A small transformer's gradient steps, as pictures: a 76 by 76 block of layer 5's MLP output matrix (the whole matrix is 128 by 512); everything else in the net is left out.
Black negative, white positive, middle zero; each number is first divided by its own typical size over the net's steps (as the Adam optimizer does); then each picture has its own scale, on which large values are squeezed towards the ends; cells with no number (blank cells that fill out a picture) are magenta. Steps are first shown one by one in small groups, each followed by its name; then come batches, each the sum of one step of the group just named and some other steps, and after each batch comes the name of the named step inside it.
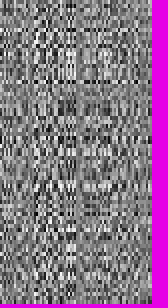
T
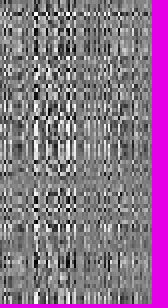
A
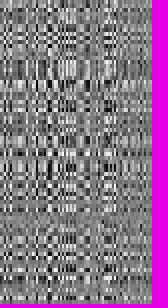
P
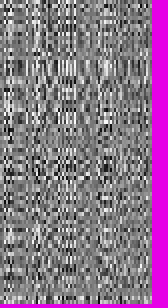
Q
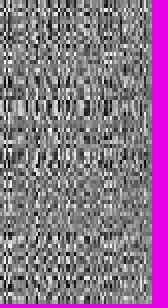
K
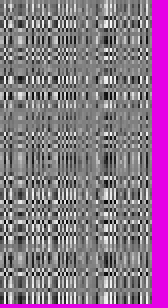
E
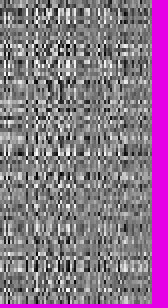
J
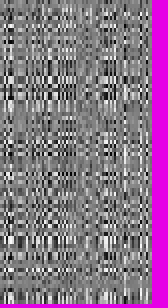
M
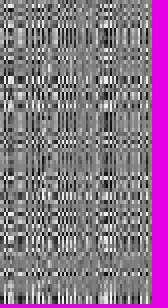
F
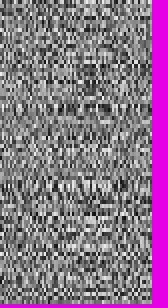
T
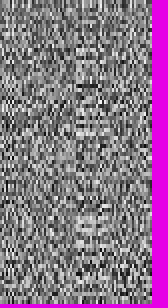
A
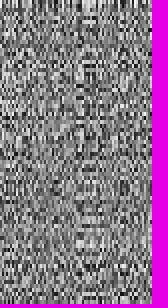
J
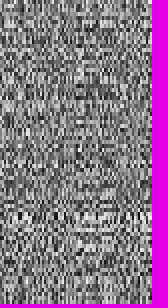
E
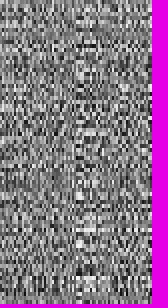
M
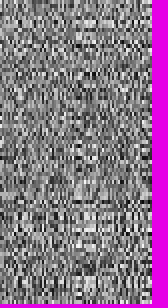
E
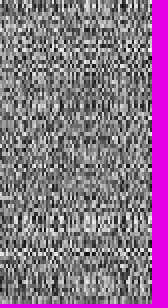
T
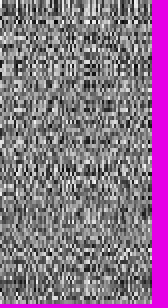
P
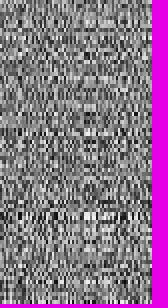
E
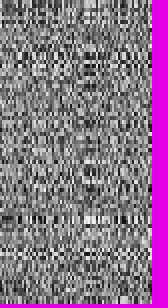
J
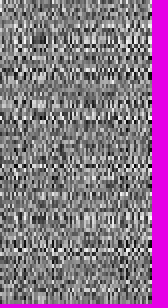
F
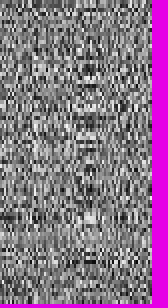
A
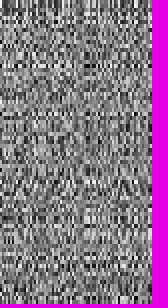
J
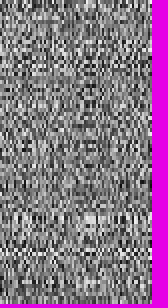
K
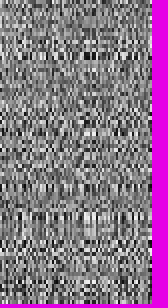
J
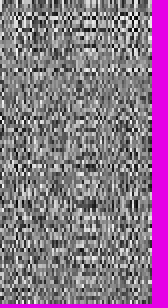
A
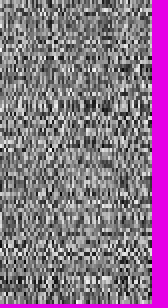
K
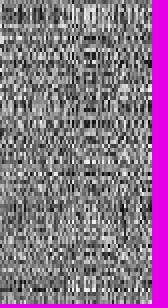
M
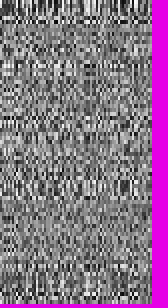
J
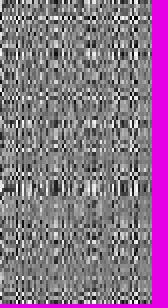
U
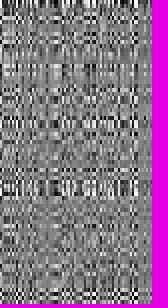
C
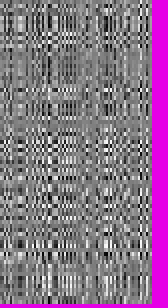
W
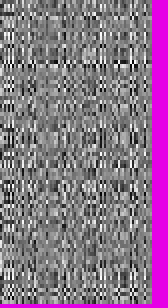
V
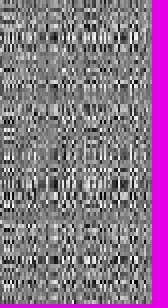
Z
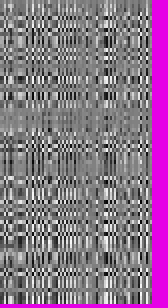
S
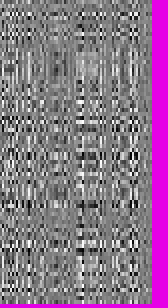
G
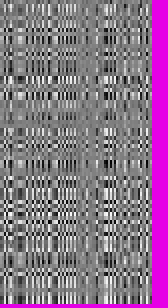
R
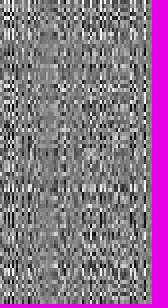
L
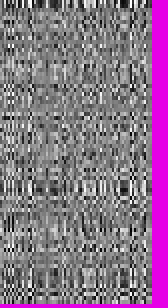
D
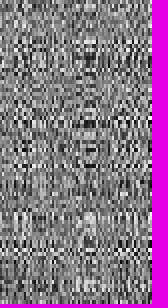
Z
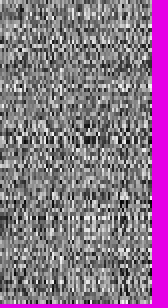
V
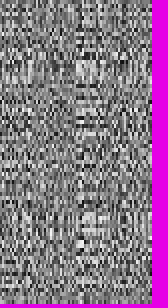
G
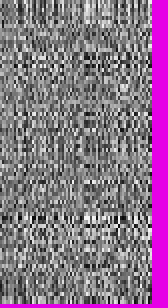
S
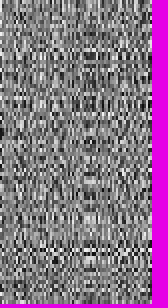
U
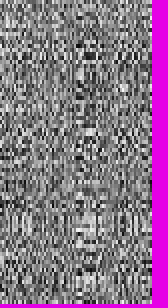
V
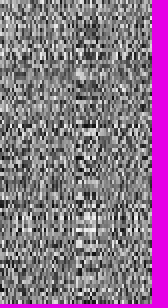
L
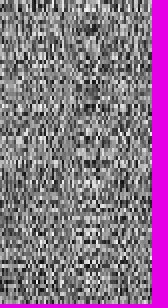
Z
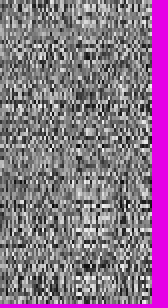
W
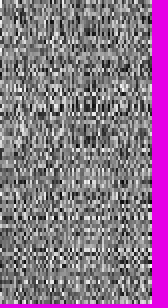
C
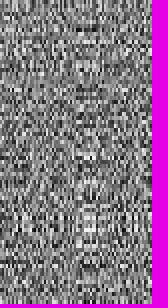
L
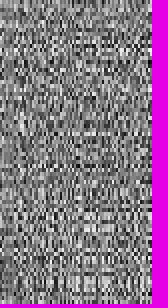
S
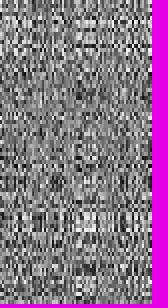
U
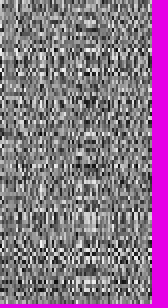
U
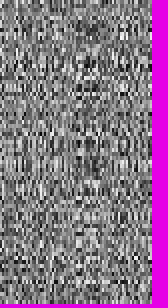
U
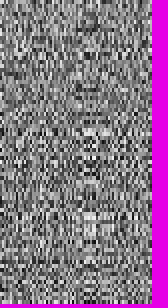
R
